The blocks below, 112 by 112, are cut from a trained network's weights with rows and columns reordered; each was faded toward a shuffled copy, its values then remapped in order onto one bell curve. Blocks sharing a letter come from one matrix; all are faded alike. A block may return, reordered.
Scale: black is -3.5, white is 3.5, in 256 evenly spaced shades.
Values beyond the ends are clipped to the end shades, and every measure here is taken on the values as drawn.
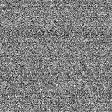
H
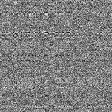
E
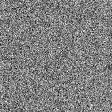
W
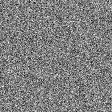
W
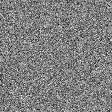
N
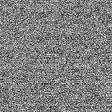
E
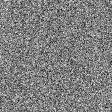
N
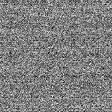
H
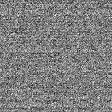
H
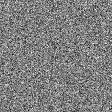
W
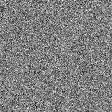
W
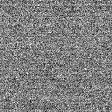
H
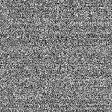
H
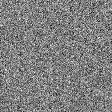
N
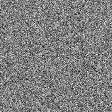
N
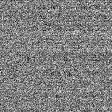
H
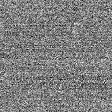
H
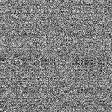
E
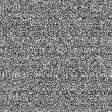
E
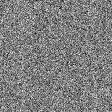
W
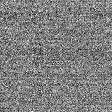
H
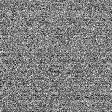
H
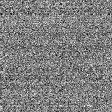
H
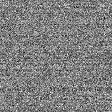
H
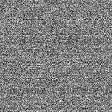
E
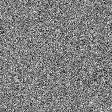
W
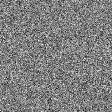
W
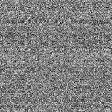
E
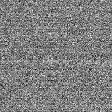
H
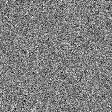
N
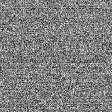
H
